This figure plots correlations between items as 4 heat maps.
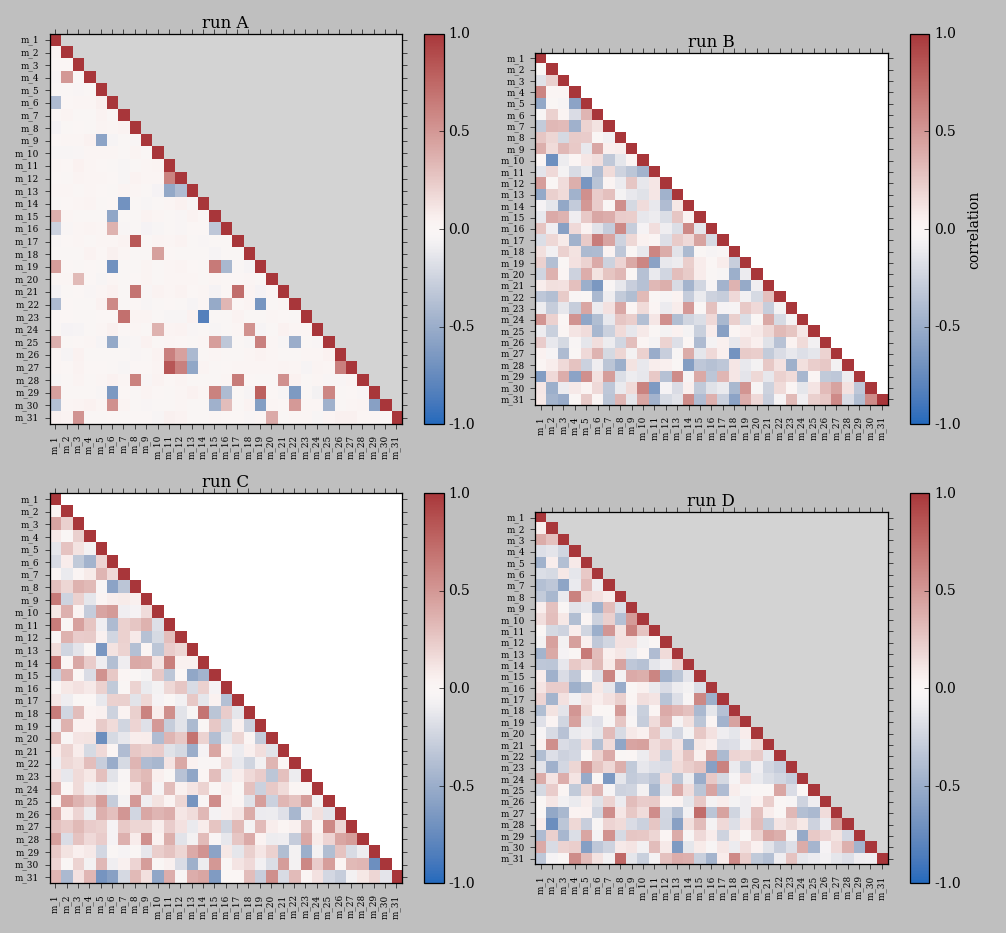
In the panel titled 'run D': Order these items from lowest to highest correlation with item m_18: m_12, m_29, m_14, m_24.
m_24, m_29, m_14, m_12
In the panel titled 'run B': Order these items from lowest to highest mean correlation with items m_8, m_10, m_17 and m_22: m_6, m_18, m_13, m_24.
m_24, m_18, m_13, m_6
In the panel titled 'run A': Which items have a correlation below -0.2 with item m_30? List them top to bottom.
m_1, m_15, m_19, m_25, m_29
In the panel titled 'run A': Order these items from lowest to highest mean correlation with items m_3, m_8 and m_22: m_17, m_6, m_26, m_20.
m_26, m_20, m_6, m_17
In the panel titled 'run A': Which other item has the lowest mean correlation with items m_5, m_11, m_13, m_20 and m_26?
m_9
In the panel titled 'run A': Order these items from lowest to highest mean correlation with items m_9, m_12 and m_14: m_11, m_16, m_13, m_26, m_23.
m_23, m_13, m_16, m_26, m_11
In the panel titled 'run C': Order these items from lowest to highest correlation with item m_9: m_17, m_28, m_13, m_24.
m_13, m_17, m_24, m_28
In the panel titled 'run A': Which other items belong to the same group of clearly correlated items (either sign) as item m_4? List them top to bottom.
m_2
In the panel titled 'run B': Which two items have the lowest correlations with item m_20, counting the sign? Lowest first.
m_18, m_10
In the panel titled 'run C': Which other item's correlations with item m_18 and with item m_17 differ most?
m_14
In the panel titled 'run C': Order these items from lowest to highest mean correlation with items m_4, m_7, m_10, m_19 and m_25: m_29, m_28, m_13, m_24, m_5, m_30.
m_13, m_24, m_29, m_30, m_28, m_5
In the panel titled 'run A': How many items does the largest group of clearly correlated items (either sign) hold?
9
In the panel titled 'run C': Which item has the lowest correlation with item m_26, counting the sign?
m_22
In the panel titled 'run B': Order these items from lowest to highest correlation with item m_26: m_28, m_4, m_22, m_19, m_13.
m_22, m_13, m_4, m_19, m_28
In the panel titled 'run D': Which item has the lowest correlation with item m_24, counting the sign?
m_7
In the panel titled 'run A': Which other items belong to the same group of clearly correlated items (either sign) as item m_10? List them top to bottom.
m_18, m_24
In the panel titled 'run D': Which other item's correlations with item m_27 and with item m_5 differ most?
m_13
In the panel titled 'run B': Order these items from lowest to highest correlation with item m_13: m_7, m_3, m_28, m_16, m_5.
m_16, m_28, m_3, m_7, m_5
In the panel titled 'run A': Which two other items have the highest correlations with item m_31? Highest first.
m_3, m_20
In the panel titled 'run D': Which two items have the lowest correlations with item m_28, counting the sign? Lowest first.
m_2, m_13
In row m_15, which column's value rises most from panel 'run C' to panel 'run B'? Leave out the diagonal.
m_29
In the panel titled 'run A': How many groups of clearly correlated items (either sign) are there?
8
